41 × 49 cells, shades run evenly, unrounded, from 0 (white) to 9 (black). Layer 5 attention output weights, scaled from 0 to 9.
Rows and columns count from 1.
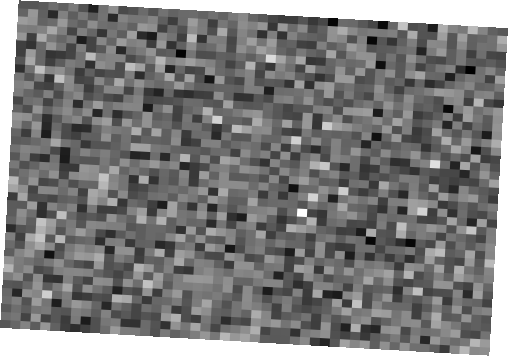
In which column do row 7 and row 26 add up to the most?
4
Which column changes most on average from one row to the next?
44
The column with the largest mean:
37
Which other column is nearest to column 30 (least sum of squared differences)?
11
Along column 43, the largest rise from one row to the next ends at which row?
19
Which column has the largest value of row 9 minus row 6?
26
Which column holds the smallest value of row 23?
31
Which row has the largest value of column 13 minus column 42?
24
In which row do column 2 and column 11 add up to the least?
25
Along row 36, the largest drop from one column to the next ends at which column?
36
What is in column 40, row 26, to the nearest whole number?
2
